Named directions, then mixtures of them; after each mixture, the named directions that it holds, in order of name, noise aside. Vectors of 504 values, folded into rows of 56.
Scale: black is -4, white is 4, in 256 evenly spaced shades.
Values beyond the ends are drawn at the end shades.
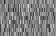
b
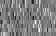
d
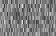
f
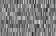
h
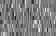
d.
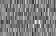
d, h.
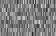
h.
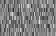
b, h.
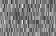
f.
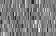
d.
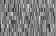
b.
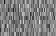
b, d.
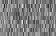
f.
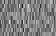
b, f.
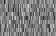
b.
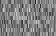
f, h.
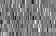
d.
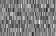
b, h.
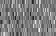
d.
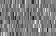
d.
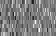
d.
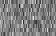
d, f.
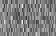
f.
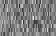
d, f.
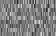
h.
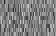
b.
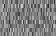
f, h.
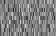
b.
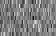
d, f.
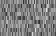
h.
